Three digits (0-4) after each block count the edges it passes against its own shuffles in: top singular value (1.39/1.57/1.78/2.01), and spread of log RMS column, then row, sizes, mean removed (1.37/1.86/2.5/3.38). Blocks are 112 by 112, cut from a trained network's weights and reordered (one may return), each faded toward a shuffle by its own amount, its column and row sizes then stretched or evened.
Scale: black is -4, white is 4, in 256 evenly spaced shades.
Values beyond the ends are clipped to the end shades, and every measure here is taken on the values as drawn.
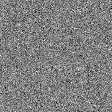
0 0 2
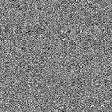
4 0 2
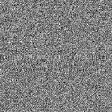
4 2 0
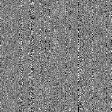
2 4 0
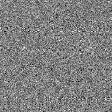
2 1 2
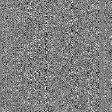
2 4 0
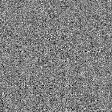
0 1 2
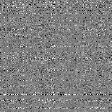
1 3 4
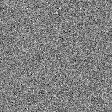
0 0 0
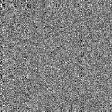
4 3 1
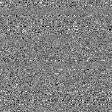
2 0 4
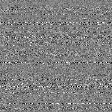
0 0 4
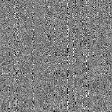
3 4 2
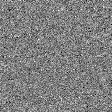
1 0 2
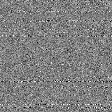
3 0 3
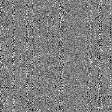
2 4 1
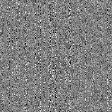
0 4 0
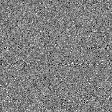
1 0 2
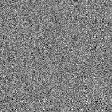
2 2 1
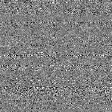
0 1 4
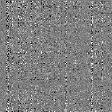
0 4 3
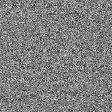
2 0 3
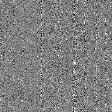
1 4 0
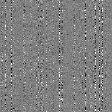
4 4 1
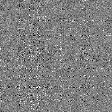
1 3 3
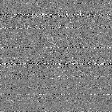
2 1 4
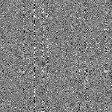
3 3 2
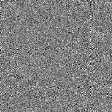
3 2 2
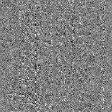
1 4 1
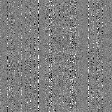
3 4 0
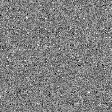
1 1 2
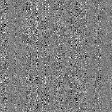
1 4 2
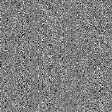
0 4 0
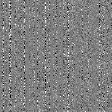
2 4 0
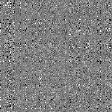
2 4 3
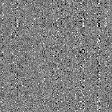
3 3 1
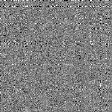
2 3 3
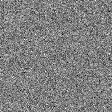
1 0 1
